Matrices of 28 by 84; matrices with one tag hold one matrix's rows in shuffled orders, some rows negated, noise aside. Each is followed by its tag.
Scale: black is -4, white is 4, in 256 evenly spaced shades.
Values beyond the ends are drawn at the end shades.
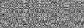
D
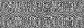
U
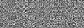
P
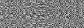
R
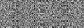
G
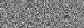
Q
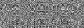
G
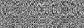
G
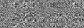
P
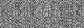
U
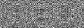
G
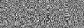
Q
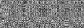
D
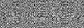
G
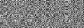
Q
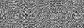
P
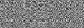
R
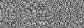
R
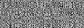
U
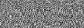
U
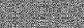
G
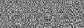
U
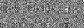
Q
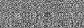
U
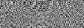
R
